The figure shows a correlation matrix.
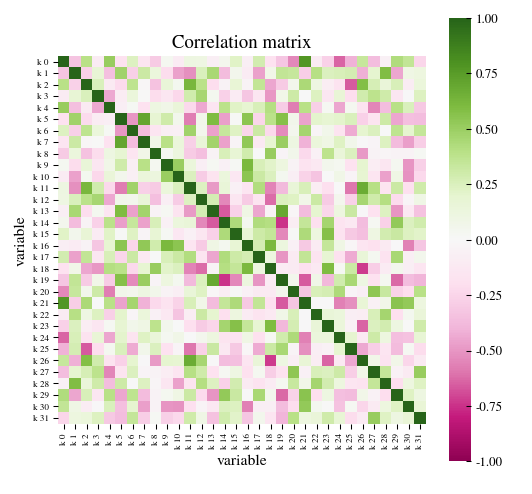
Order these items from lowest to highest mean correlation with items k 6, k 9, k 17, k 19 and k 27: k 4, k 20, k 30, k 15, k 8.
k 30, k 4, k 8, k 15, k 20
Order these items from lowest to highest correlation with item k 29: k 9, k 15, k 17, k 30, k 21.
k 9, k 30, k 15, k 17, k 21
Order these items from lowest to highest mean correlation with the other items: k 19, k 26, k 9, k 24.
k 19, k 26, k 24, k 9
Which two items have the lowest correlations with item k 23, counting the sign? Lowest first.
k 26, k 19
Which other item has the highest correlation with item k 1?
k 28
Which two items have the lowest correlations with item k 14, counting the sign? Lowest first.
k 19, k 13
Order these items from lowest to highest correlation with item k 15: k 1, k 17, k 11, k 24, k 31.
k 24, k 11, k 1, k 31, k 17
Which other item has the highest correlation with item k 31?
k 27
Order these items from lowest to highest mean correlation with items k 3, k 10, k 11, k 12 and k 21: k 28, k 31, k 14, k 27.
k 14, k 28, k 31, k 27
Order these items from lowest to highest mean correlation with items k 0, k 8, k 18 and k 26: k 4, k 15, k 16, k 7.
k 7, k 15, k 16, k 4
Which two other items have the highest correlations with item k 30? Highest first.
k 21, k 0
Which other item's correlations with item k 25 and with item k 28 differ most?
k 2
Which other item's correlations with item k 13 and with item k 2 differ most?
k 11
